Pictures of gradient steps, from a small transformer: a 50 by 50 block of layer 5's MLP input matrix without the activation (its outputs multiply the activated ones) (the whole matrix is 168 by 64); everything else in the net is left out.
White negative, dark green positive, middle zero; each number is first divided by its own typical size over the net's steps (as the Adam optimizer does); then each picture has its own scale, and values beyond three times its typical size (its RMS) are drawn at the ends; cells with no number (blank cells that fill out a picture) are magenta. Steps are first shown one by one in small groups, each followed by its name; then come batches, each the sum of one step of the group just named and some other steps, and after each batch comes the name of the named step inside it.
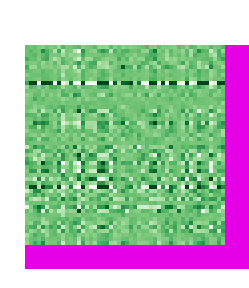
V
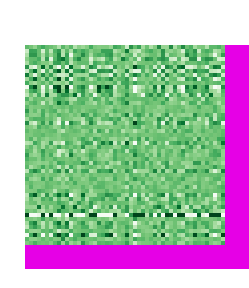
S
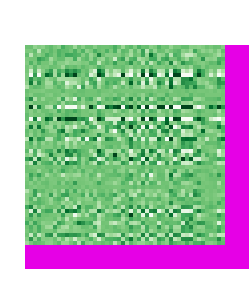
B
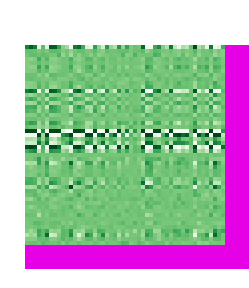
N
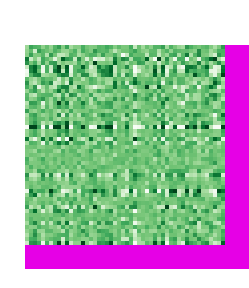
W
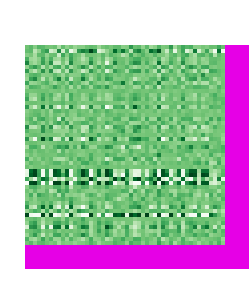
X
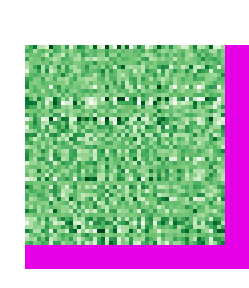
W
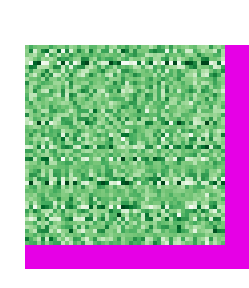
X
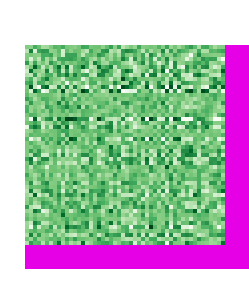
W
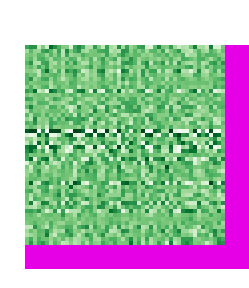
N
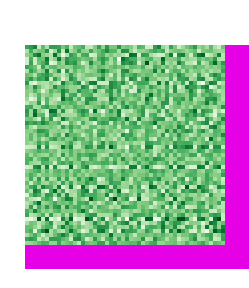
S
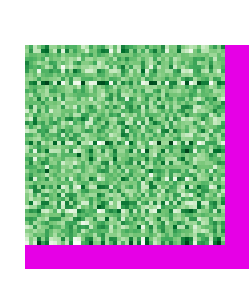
V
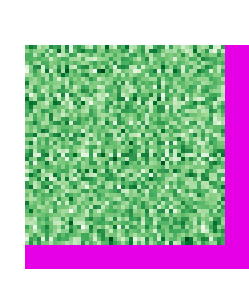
W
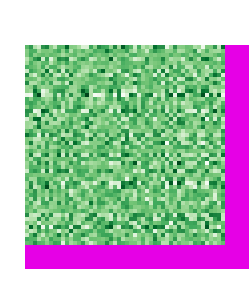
S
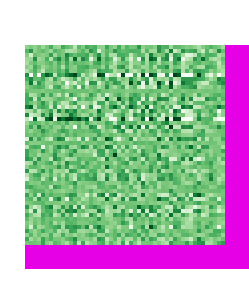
B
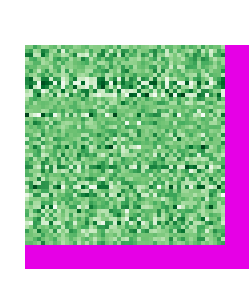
V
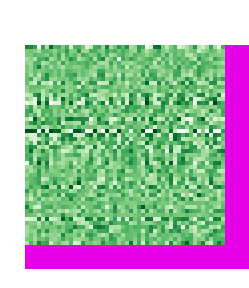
N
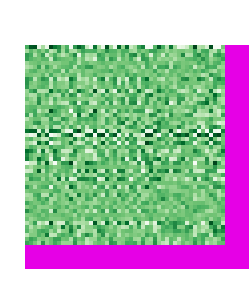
N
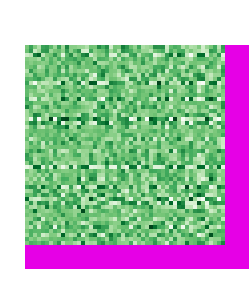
W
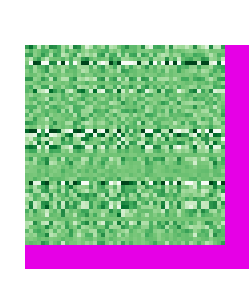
N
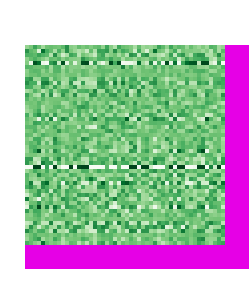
V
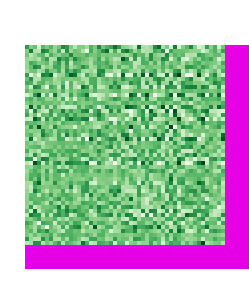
B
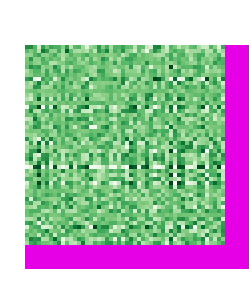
W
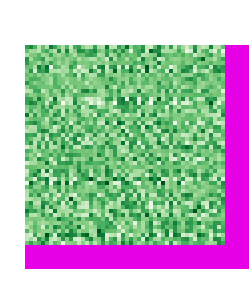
X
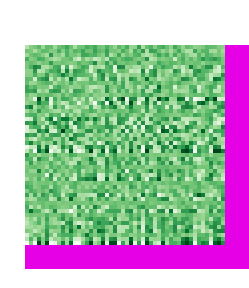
W
